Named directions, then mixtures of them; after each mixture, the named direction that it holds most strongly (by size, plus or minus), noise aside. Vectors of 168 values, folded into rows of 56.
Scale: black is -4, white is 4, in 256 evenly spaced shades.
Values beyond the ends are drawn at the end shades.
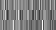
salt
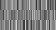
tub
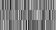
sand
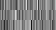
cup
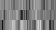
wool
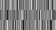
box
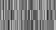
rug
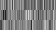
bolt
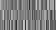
tub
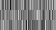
sand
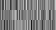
cup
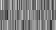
box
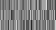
tub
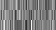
cup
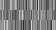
cup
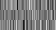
tub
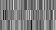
bolt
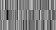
box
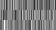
cup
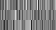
cup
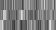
wool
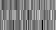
salt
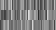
bolt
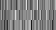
cup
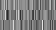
salt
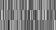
rug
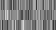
box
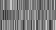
box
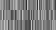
cup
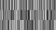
rug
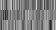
bolt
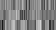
wool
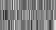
bolt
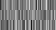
tub
